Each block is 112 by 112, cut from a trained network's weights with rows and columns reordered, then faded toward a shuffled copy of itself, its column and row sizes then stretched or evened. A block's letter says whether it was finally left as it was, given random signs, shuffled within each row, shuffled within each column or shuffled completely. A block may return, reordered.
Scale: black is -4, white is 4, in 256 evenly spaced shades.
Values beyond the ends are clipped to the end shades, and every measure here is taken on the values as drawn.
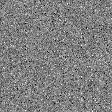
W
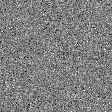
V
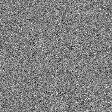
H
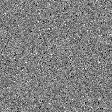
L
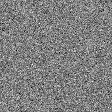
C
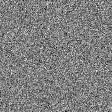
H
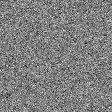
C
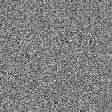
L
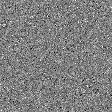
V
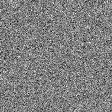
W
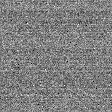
L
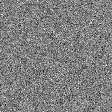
W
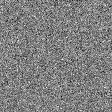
C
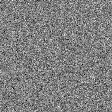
V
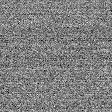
V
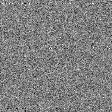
H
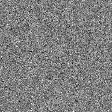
H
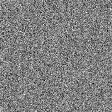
W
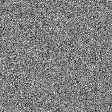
H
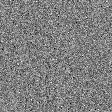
C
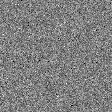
W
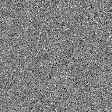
H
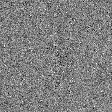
W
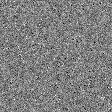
C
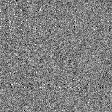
L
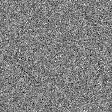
W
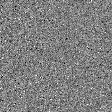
W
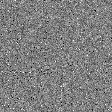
L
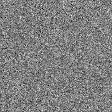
H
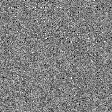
L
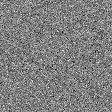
C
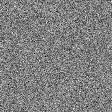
C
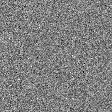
H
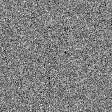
W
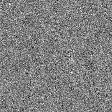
W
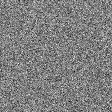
C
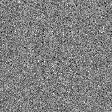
L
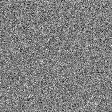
V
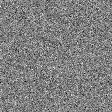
C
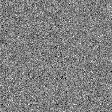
L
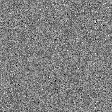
H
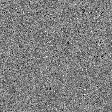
H
